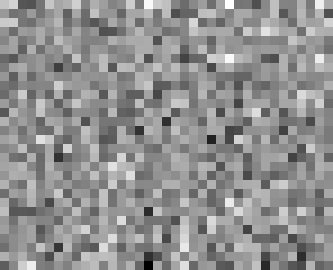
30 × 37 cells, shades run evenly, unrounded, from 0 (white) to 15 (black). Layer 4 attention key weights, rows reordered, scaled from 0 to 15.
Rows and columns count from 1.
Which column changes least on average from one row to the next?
29
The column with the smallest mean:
36
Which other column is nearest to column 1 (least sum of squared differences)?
22
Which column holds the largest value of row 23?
6
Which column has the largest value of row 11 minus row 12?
16
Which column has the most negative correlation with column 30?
13
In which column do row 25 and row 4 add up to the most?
20
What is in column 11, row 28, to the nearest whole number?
10
